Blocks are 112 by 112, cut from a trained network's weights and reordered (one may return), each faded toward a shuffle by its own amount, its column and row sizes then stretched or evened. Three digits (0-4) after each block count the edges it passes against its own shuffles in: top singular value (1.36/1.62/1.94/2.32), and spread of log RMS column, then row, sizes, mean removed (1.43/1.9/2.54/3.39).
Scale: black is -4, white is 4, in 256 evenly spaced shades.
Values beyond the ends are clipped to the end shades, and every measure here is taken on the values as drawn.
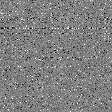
2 0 2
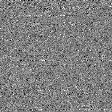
0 0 3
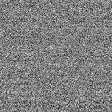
3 0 0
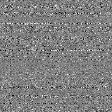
0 1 4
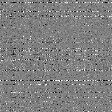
4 1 4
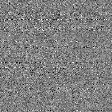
2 1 3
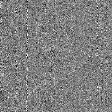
2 3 0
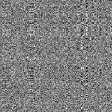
4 3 0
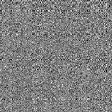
4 2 2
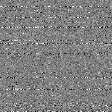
2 0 4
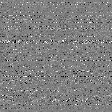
1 0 4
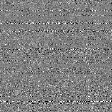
2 1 4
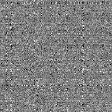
3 3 2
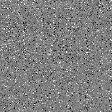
1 2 1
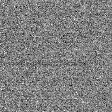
1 1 0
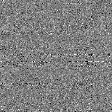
1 1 3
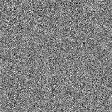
2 1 1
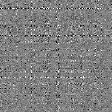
3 3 3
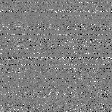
1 1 4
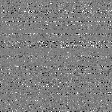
1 1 4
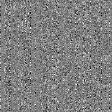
1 4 0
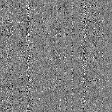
0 4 2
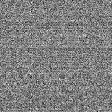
3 0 0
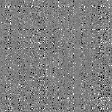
3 4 2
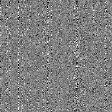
2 4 0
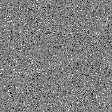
0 2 1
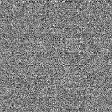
3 1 1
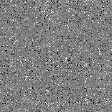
1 2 2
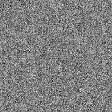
2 0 1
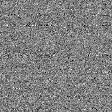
2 0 2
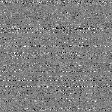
1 0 4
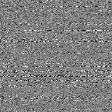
3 0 4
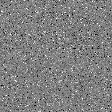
1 0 1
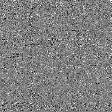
0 2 3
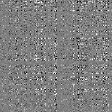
1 4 4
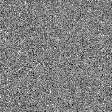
0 2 0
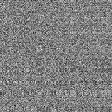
4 0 1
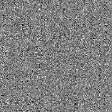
1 3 2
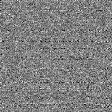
3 0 2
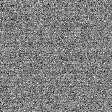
2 0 0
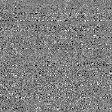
1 1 4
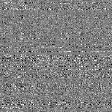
1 1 4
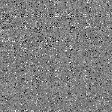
2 2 2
